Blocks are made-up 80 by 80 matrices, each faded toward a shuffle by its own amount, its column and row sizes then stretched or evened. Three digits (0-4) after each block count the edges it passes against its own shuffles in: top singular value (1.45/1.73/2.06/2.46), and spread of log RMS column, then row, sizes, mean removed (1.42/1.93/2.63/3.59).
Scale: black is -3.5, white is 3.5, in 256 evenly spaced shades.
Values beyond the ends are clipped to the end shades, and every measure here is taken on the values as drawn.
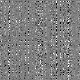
0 4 2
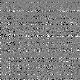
1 2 4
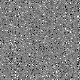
1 2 1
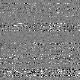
0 1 4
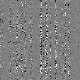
2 4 1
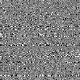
3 0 3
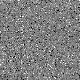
1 0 0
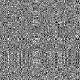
4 2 2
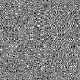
3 1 2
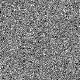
0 1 0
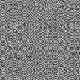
4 0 0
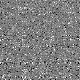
2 0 2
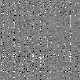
2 3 2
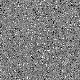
0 1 0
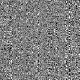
2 3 0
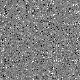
1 2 1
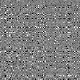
4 2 3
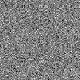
3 0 0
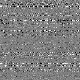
3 0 4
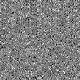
3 0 0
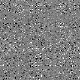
1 2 2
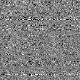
2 1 3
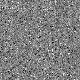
0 1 0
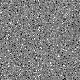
1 1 0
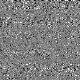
1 0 3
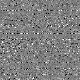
1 0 3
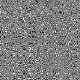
3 2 2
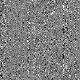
0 3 0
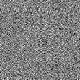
3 0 0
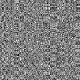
4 2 0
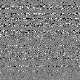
2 0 4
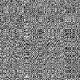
4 2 2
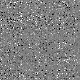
0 2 2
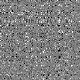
3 1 2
